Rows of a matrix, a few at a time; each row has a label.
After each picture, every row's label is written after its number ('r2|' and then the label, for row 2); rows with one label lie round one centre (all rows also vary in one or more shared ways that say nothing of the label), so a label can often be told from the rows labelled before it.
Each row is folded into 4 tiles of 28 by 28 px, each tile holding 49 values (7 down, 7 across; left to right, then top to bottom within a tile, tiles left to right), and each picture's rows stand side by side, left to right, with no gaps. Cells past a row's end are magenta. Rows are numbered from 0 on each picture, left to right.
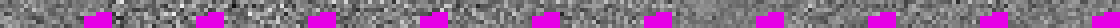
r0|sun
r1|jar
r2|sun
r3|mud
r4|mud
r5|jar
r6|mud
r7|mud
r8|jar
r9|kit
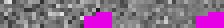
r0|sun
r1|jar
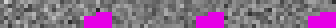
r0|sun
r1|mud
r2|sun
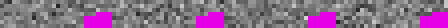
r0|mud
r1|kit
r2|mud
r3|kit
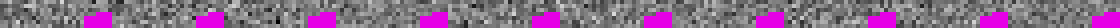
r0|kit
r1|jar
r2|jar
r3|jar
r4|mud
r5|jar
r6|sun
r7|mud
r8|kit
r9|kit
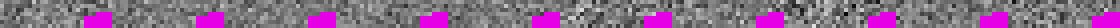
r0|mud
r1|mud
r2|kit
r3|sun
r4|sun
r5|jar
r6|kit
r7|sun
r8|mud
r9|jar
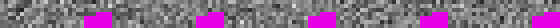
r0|kit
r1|kit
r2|jar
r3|sun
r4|jar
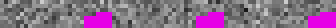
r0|sun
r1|mud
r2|jar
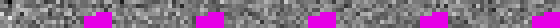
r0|jar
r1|sun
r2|kit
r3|jar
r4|jar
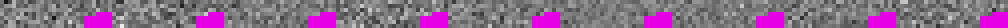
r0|mud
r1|sun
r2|jar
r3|kit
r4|jar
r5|mud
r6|jar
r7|jar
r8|kit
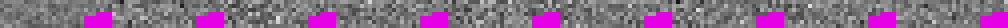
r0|kit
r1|sun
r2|mud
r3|jar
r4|jar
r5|jar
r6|mud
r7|sun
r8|sun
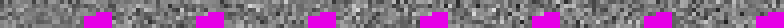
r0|sun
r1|kit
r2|mud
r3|jar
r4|kit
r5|sun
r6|jar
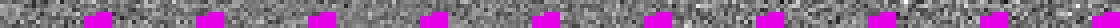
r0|kit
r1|jar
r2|sun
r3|jar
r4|sun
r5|sun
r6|mud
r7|sun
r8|kit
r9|jar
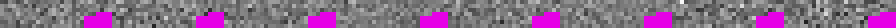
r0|mud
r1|kit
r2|sun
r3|sun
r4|sun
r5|sun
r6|mud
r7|jar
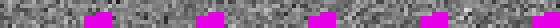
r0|sun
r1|jar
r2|kit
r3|jar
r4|jar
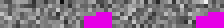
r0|sun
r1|jar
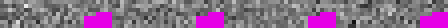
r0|mud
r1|mud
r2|kit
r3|sun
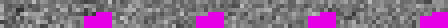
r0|mud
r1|mud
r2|kit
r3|kit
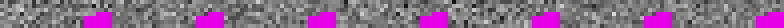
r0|kit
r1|sun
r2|mud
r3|sun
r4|sun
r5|mud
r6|kit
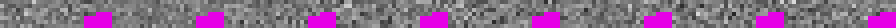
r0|mud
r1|jar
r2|mud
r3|mud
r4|sun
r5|jar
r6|kit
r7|kit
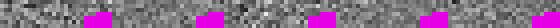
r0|mud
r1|kit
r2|sun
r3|sun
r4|jar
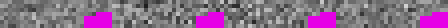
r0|jar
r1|kit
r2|kit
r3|jar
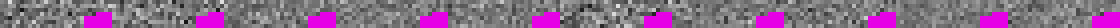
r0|kit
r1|kit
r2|kit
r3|mud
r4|sun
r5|sun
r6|jar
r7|mud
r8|jar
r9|jar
